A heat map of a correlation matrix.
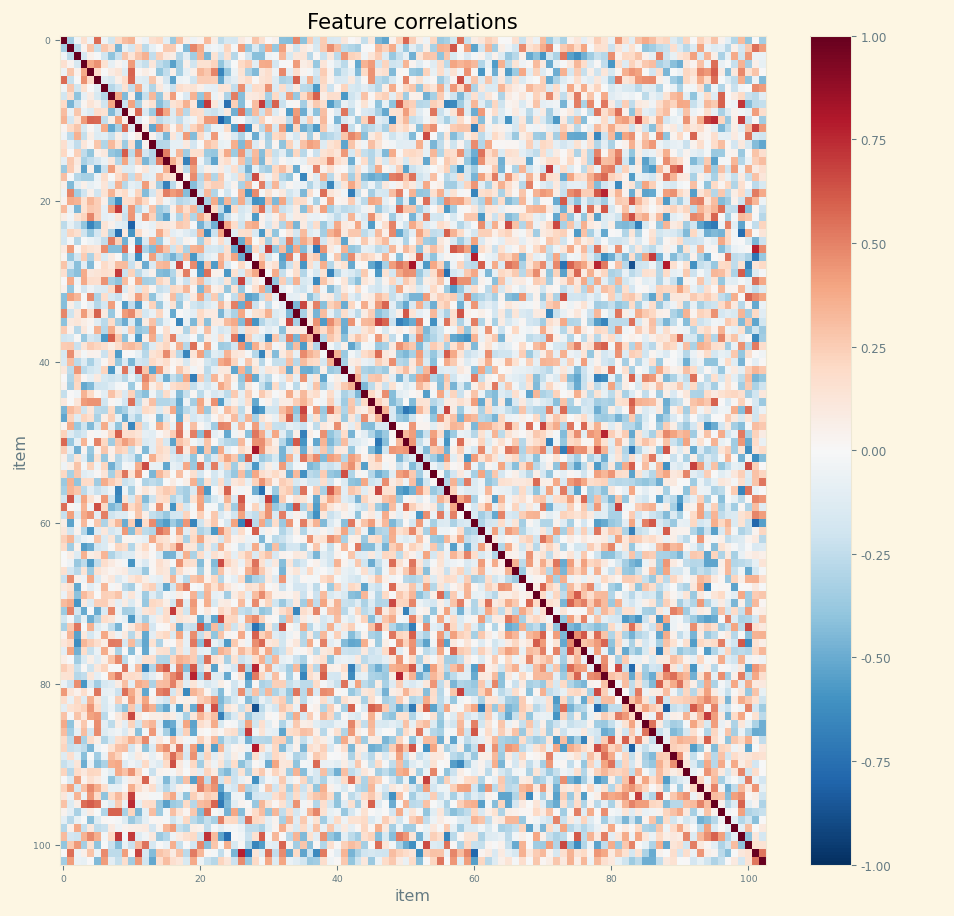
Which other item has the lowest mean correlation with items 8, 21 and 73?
24
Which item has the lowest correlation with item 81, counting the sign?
18
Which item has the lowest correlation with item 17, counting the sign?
35
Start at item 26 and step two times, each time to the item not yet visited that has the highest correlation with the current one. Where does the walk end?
11
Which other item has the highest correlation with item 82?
87
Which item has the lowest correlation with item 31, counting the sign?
57
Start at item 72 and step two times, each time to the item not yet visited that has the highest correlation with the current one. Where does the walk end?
65
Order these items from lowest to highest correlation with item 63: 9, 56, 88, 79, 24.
56, 24, 9, 79, 88
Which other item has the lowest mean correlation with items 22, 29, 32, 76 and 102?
52
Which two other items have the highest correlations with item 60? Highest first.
27, 86
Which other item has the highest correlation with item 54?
41
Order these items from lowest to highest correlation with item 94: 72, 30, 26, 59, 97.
72, 97, 59, 30, 26
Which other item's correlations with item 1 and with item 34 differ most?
71
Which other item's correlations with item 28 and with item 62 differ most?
83
